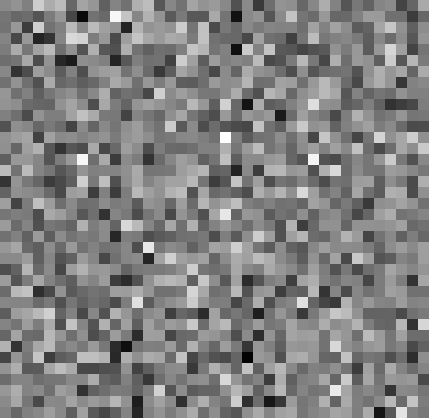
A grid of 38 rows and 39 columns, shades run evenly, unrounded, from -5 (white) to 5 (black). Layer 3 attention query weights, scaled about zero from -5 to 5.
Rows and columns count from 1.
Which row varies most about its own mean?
33
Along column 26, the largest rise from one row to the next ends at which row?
37
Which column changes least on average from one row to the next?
32
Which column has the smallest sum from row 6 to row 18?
28
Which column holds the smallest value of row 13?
21
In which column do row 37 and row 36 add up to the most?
13
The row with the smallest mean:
30
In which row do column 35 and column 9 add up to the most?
38
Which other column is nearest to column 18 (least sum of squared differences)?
3
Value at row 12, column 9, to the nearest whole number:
1
